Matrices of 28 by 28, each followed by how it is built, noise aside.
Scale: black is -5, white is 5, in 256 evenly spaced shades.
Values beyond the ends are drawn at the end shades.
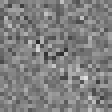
banded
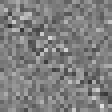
banded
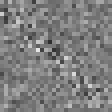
banded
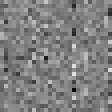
uneven columns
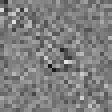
banded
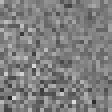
lower triangular
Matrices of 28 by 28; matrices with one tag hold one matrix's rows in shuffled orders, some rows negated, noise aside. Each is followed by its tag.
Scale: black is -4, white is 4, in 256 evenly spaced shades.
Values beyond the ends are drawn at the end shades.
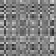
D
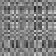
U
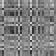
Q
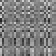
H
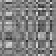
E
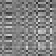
E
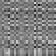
U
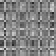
D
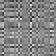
Q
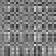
U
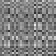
U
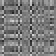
Q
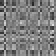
D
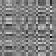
E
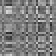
E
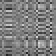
E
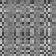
H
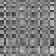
D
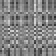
U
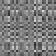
U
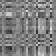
E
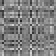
Q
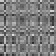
D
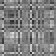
Q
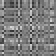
Q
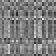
U
